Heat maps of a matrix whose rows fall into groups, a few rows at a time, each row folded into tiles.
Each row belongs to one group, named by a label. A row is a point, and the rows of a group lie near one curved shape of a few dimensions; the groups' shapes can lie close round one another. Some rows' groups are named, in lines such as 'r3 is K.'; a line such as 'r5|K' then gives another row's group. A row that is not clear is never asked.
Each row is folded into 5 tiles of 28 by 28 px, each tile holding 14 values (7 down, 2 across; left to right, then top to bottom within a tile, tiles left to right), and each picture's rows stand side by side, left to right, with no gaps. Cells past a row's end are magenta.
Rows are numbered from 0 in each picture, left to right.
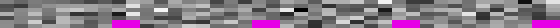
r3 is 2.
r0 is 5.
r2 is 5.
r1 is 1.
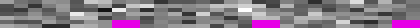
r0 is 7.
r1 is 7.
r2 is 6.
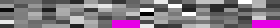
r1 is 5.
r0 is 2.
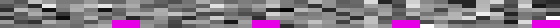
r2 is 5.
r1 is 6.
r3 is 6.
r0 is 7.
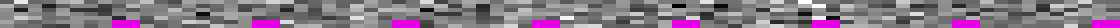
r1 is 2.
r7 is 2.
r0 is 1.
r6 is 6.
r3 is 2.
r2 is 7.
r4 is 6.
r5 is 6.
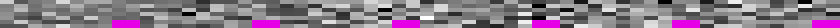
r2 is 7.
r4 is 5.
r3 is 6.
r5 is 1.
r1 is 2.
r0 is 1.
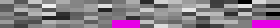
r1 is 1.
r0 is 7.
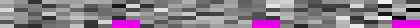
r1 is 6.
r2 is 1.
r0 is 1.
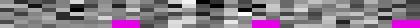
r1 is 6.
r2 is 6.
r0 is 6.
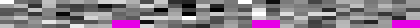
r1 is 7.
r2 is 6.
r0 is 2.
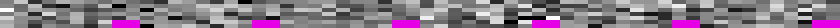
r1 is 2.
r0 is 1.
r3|6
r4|6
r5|1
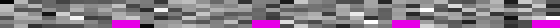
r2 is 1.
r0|2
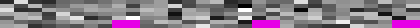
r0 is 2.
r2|1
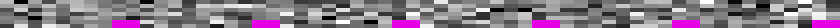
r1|2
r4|7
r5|2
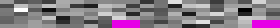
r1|1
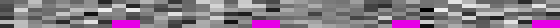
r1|6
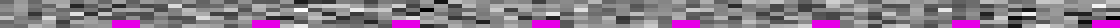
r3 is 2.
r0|6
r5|2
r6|1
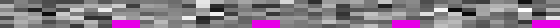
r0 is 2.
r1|6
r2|2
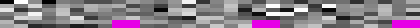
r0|2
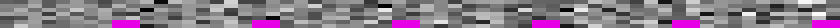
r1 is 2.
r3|1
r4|5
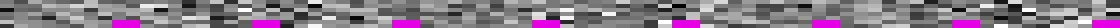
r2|1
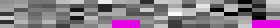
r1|2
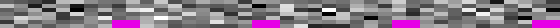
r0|6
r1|1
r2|2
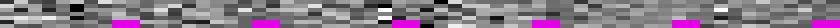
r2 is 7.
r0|7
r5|1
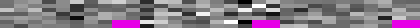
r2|7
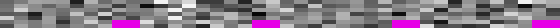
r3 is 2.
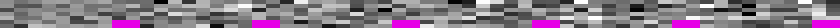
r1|7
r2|1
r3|6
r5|7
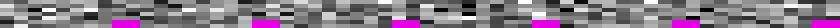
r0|2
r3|7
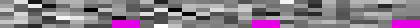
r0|1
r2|2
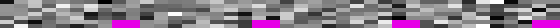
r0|2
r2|6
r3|7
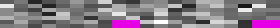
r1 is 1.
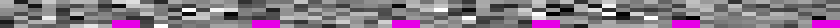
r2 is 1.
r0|2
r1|2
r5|1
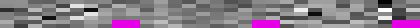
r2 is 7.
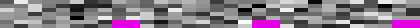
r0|7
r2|2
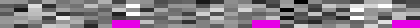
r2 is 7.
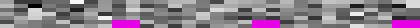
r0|6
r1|6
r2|2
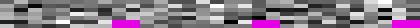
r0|1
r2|7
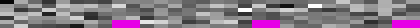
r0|2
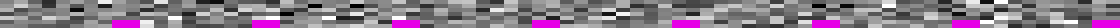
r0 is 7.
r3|6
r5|6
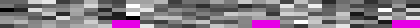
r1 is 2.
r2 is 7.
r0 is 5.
